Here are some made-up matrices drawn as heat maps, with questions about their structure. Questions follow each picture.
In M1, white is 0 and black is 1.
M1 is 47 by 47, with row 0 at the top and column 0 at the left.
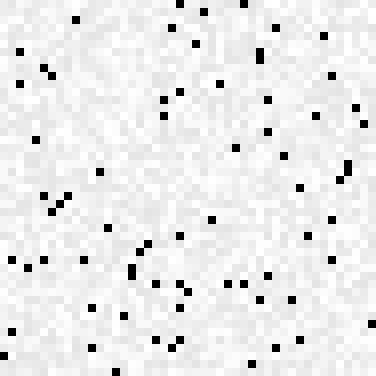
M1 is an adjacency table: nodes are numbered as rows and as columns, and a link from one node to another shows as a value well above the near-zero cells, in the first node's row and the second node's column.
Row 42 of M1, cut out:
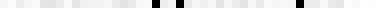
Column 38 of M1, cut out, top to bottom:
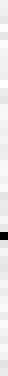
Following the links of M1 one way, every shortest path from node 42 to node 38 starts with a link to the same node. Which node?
node 19
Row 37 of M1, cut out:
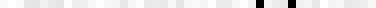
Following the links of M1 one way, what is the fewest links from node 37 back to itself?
3
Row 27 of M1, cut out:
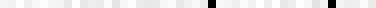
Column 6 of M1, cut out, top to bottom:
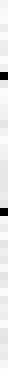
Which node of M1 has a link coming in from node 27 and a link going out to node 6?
node 26
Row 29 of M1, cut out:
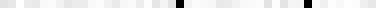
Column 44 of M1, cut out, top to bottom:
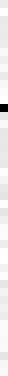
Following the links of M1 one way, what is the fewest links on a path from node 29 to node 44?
7
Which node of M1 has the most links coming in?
node 22
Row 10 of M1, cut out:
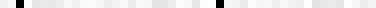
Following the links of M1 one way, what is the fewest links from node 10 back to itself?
5
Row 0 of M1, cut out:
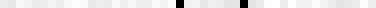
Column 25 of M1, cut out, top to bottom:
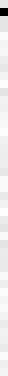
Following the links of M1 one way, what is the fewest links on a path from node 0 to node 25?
6
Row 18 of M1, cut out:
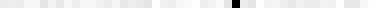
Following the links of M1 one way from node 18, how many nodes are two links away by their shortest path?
2
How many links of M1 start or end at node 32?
7
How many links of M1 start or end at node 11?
3
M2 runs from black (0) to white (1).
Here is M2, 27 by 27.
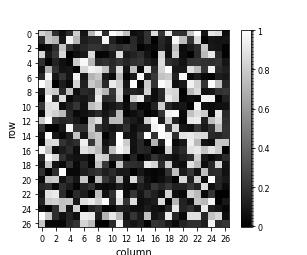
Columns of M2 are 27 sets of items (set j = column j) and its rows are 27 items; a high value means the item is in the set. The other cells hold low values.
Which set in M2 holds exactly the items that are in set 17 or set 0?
7
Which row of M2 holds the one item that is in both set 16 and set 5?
0
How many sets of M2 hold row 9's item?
10
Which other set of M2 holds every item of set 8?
1
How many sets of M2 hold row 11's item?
10
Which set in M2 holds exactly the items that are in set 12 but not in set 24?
26
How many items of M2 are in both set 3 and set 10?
0
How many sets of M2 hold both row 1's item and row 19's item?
1
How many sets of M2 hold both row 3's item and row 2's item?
3
